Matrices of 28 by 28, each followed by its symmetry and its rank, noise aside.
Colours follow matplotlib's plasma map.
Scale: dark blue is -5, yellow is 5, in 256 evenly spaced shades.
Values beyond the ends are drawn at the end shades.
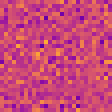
antisymmetric, rank eight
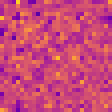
symmetric, rank seven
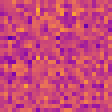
antisymmetric, rank six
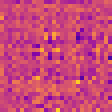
antisymmetric, rank six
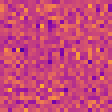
no symmetry, rank six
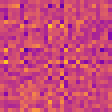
antisymmetric, rank six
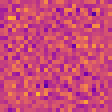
no symmetry, rank eight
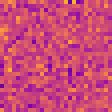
no symmetry, rank seven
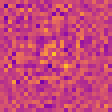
symmetric, rank six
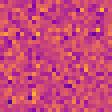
antisymmetric, rank eight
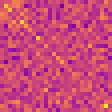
symmetric, rank seven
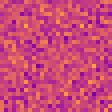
symmetric, rank eight
